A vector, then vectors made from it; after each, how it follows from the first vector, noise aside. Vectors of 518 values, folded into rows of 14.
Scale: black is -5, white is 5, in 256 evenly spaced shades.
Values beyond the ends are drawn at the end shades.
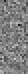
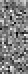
wrapped around, negated, scaled up.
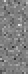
negated, partly zeroed.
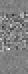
reversed, negated, partly zeroed.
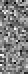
wrapped around, negated, scaled up.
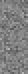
reversed, negated, shrunk.
